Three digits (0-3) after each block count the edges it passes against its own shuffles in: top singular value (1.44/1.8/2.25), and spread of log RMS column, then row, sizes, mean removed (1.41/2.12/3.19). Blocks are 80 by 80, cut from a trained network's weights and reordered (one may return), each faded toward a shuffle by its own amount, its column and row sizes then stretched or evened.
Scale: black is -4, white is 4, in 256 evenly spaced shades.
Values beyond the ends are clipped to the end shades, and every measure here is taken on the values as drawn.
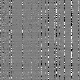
2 3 0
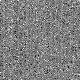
0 0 0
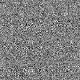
1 1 2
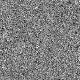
0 1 0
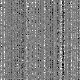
3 3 1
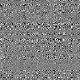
2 2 3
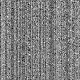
3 0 0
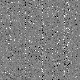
0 2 0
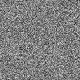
1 0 0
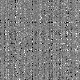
2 2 1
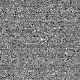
0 0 0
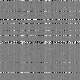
3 0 3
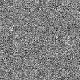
2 1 1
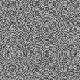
3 0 0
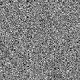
1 1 0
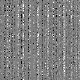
3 3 1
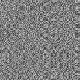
3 1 0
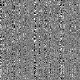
2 3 1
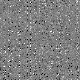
0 2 1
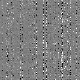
1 3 0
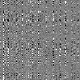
3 3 2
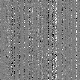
2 3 0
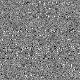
0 0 2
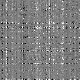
3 2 2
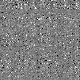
0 0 2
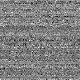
2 0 2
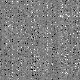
0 2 1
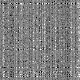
3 2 2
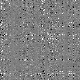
0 2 2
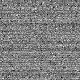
2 0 0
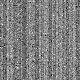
3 0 0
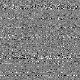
0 1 3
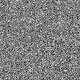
0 0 0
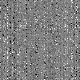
1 2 0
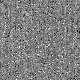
0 0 0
